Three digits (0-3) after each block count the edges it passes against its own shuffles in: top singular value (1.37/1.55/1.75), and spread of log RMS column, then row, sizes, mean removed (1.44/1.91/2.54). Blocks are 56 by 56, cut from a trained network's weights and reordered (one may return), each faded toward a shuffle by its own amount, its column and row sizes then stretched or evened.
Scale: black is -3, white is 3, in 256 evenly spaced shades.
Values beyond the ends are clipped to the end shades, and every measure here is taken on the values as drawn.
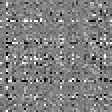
2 3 3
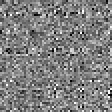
3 1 2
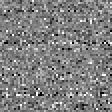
0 0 3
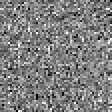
0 2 0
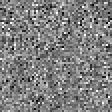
0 1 1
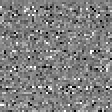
0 0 3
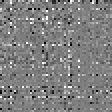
0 3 3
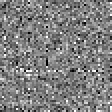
1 2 1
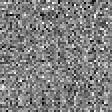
1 1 1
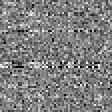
3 0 2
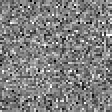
0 0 1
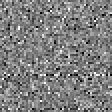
1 0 1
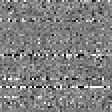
3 0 3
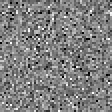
0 0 0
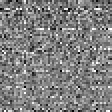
2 1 3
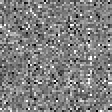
3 1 1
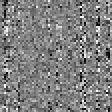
2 3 0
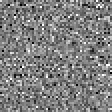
1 0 2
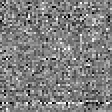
2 1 2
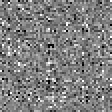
2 2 2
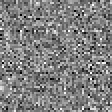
2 1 1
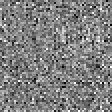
3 0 1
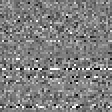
3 0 3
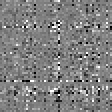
1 3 3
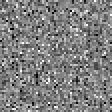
1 2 0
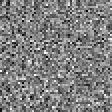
3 1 0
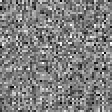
3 1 2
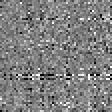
3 2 2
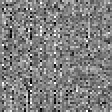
3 3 0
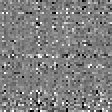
0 2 3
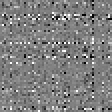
1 3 3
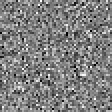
1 1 0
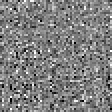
0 2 1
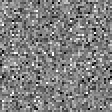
0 1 1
